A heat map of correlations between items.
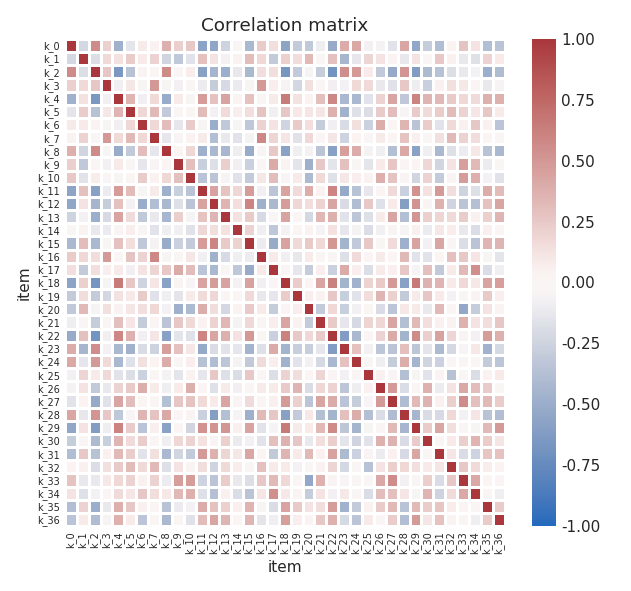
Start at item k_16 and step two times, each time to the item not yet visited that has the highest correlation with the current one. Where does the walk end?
k_3
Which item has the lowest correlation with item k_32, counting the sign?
k_25
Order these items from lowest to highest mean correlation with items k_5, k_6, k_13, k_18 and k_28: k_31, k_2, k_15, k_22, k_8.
k_2, k_8, k_15, k_31, k_22
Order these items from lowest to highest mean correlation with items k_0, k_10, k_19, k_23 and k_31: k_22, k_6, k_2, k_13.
k_22, k_13, k_6, k_2
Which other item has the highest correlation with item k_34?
k_17
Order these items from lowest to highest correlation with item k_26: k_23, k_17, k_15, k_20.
k_23, k_20, k_15, k_17
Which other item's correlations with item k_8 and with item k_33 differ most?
k_27
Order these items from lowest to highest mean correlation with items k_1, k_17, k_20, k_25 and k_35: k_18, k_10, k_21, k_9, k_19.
k_9, k_10, k_21, k_19, k_18
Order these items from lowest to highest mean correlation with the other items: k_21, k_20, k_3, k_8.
k_8, k_20, k_3, k_21
